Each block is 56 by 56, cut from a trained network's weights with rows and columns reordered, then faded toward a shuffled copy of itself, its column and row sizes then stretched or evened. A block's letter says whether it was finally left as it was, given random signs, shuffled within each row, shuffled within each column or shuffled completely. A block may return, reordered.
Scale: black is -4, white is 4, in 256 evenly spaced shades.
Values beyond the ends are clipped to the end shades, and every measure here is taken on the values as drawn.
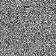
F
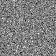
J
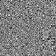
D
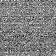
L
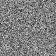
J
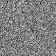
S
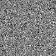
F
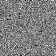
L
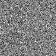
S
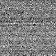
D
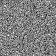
J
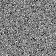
J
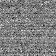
L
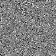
S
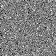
J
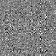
D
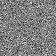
J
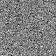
J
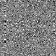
D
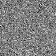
L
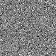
S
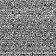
D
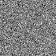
L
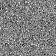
L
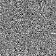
F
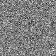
S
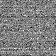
L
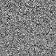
F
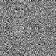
D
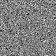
J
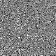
F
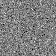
J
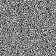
L
